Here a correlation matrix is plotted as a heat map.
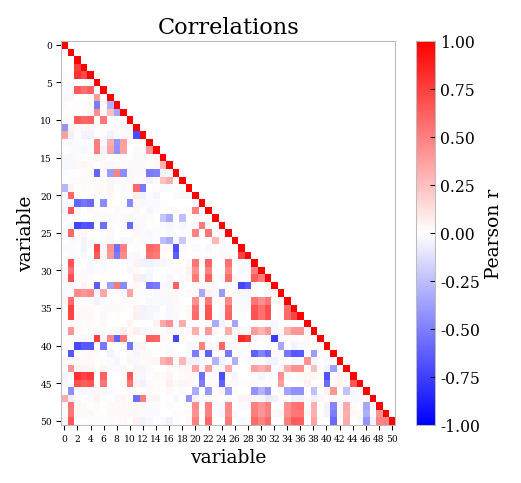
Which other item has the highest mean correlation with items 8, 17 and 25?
32
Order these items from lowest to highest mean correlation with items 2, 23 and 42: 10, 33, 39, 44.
39, 33, 10, 44
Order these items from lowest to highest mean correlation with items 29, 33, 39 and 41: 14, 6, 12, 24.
24, 12, 6, 14
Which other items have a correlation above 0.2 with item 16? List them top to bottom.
15, 18, 37, 42
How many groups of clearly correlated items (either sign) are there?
5
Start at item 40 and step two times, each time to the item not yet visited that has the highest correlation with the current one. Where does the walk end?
21
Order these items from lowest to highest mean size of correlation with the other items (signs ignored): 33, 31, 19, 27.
19, 33, 27, 31
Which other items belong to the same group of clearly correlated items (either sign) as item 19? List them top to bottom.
0, 11, 12, 47
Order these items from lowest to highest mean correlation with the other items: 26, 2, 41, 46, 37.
41, 46, 26, 37, 2
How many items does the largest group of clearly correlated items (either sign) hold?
17
